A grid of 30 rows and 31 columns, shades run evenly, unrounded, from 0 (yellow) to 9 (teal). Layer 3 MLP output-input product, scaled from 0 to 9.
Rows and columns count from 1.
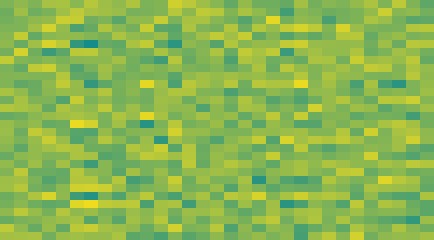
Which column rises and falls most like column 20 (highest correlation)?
12
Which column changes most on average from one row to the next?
7
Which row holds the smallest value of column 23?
14
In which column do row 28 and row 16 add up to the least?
6
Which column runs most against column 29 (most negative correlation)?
11
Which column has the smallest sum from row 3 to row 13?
30
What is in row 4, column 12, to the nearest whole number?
6
